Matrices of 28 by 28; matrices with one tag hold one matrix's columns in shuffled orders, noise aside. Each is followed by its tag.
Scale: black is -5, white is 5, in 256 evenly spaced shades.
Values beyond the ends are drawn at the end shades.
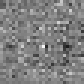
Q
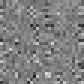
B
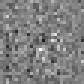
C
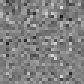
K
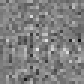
C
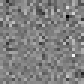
K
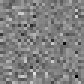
B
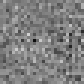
C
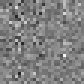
K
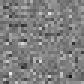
B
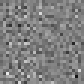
B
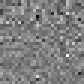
K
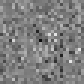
C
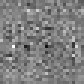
Q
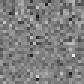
K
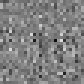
C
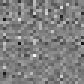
K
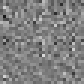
K
